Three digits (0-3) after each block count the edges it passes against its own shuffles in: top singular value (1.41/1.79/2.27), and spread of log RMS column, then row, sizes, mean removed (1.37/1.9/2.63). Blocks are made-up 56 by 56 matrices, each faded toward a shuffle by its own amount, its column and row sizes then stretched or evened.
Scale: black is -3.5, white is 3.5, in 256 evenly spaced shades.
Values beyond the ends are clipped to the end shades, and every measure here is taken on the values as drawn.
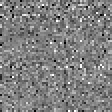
1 1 2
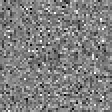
1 1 0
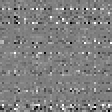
1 2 3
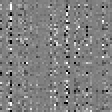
2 3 2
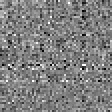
2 1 2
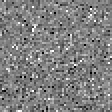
0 0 0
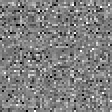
2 0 1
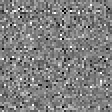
1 1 2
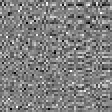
3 0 2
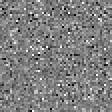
1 1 1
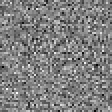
2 1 1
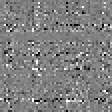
1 2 3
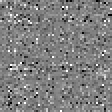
0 2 2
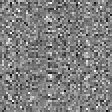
2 2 0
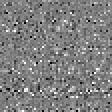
1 0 2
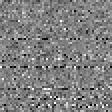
1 0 3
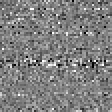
0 0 3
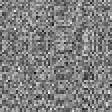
3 1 0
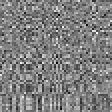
3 2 1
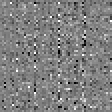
1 3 1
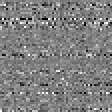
2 0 3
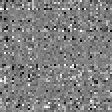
0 2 3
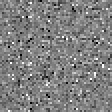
0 1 1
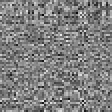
2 1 2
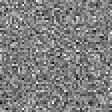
2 1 0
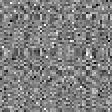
3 1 0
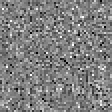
1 1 0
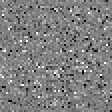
0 0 1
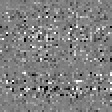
1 1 3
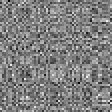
3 0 1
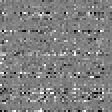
1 2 3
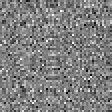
2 0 1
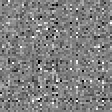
1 2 2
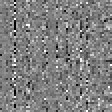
2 3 0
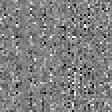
0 3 1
